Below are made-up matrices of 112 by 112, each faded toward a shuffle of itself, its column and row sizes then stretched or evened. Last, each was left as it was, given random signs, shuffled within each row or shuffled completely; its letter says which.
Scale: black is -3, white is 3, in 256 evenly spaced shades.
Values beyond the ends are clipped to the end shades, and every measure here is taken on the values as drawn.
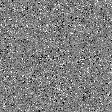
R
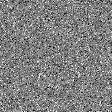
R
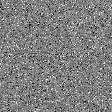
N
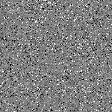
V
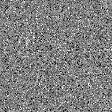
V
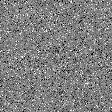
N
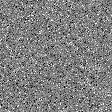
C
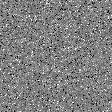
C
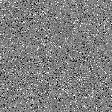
V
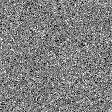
C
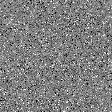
N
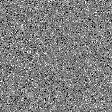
V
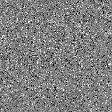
V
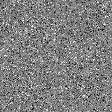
R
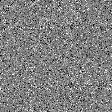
R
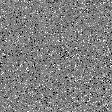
R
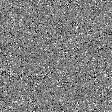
R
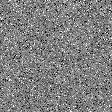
C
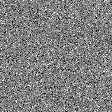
N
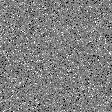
C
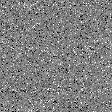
R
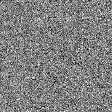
R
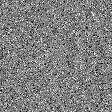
C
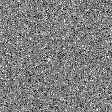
N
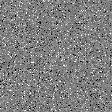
V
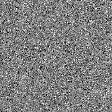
R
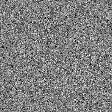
R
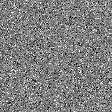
R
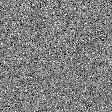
N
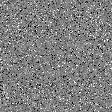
N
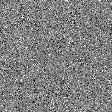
R
